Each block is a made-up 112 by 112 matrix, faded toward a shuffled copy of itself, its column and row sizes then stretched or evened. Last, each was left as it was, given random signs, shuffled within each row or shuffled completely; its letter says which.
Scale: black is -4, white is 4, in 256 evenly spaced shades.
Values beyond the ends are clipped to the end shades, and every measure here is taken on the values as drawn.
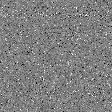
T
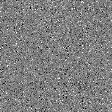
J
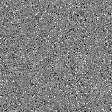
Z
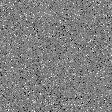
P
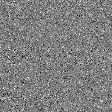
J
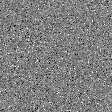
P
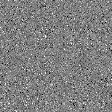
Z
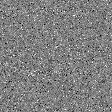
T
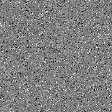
J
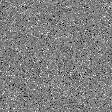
T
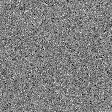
P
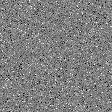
P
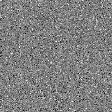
Z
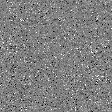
J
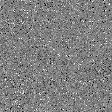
Z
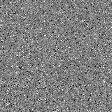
T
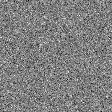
P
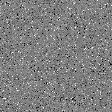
J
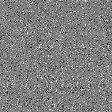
Z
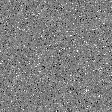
P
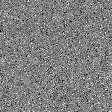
P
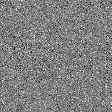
J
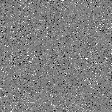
J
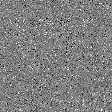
J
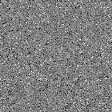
J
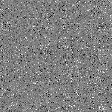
Z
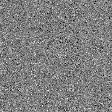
J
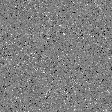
P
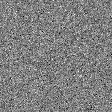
P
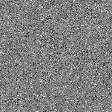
J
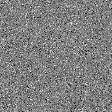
J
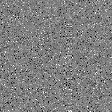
Z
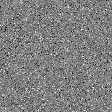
T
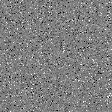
J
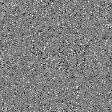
J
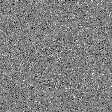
T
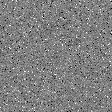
P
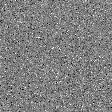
P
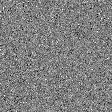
P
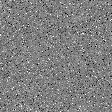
P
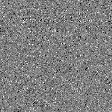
Z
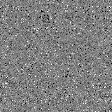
Z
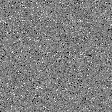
T
